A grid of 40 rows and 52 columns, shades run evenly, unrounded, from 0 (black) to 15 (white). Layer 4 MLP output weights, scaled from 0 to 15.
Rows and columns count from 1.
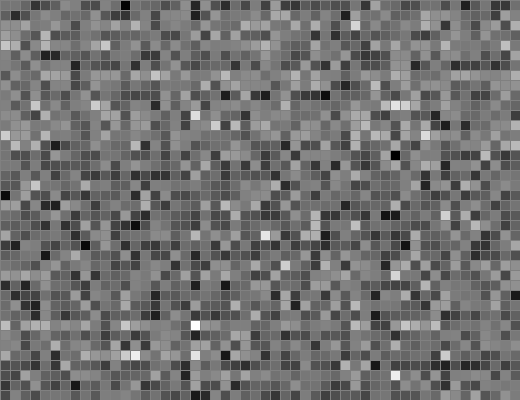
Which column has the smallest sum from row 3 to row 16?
8
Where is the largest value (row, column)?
33, 20
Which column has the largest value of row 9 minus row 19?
43
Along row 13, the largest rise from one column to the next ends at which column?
24
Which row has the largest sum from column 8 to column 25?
36
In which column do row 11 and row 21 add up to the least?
16
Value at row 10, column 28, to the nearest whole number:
7
